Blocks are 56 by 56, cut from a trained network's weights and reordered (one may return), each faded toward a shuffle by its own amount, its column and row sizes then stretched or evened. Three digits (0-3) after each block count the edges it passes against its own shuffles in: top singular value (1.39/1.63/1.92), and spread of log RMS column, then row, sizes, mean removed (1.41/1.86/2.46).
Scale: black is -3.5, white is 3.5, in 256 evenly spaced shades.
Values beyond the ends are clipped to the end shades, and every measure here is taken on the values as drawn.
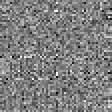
1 0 2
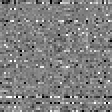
3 1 3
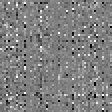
1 3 1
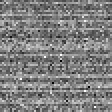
3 0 0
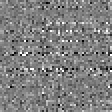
0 2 3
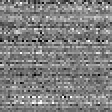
3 1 3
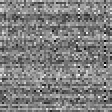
3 2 0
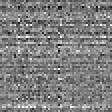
3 2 2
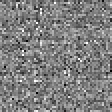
0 2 0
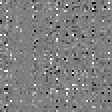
0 3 2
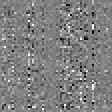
0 3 1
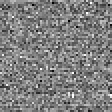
0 0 0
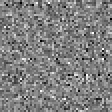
0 0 2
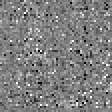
0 2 2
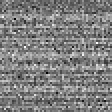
3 0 0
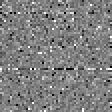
2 1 1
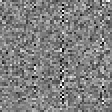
2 2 1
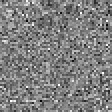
1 0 0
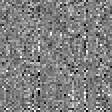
3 3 0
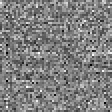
0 1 0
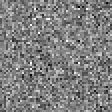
0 1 1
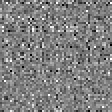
3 1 2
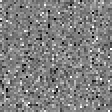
0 1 0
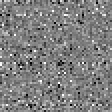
2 1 1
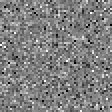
1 0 0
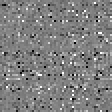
1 2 3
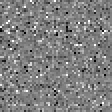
0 1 1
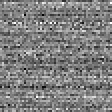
3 0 2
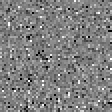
0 1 1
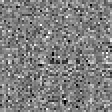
2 1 0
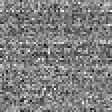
1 0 1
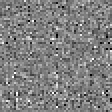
0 1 2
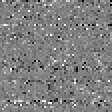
0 0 3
